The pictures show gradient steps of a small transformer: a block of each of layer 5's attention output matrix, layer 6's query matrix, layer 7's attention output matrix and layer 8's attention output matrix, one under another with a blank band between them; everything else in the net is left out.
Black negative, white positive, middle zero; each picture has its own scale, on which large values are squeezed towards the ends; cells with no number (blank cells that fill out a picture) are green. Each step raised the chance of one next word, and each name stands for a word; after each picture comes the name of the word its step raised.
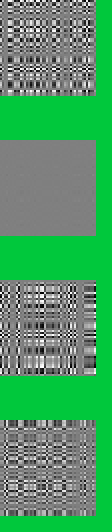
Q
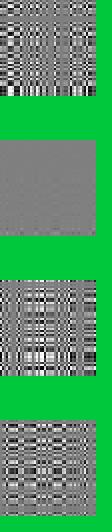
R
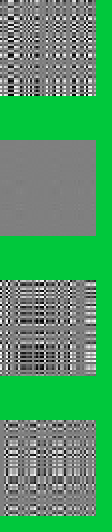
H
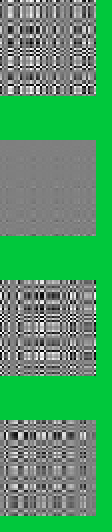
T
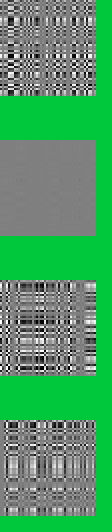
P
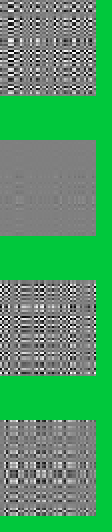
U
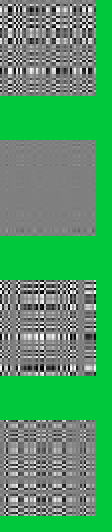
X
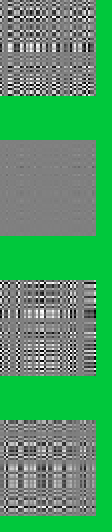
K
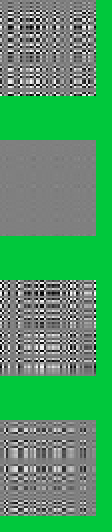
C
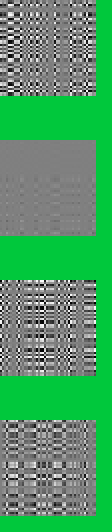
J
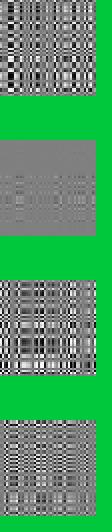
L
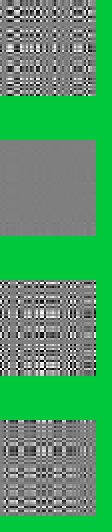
K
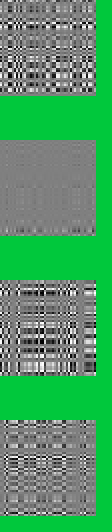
L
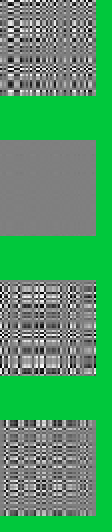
Q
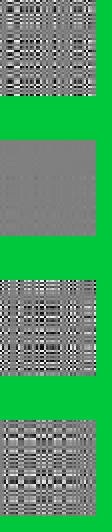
H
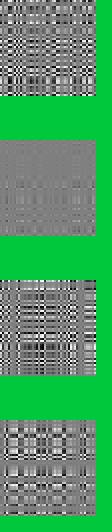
H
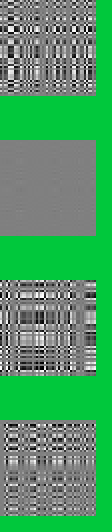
R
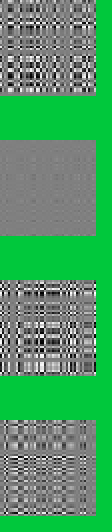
L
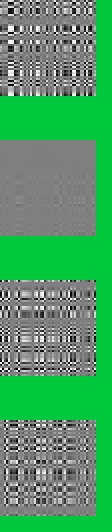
R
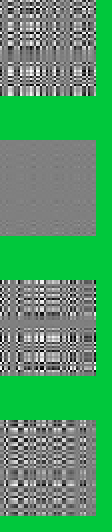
R
